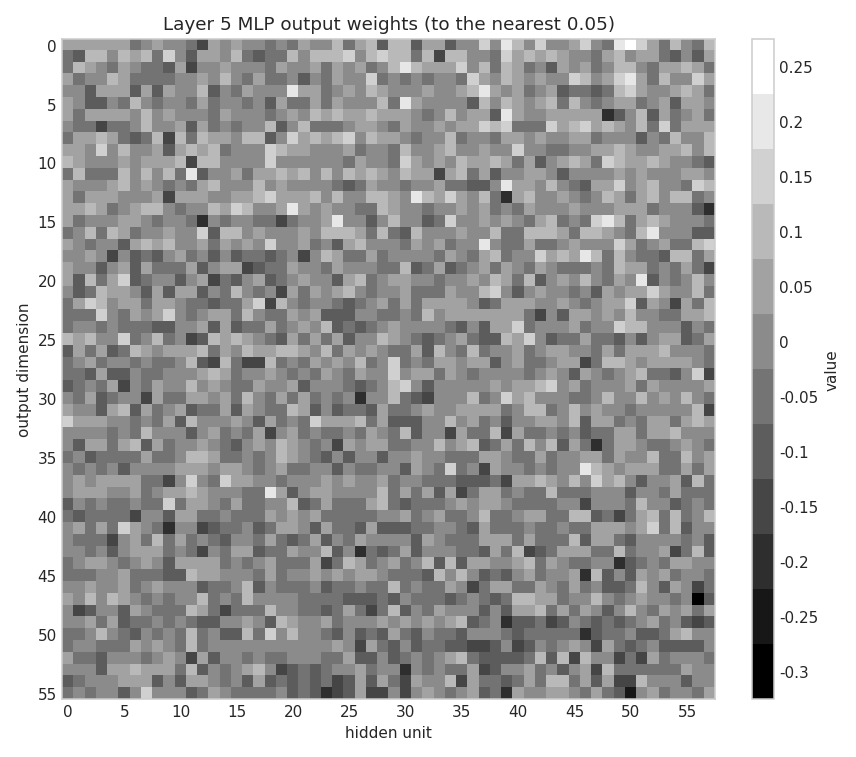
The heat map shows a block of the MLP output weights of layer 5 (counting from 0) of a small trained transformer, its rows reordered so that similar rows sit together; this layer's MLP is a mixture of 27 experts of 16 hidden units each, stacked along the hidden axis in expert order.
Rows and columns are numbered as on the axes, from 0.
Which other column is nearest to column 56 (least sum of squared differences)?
53
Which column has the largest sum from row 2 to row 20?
49
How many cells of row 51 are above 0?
7
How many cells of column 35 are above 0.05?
7
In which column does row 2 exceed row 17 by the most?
30
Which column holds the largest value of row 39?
9
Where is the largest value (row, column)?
0, 50
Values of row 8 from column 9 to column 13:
-0.15 0.1 -0.05 0.1 0.05
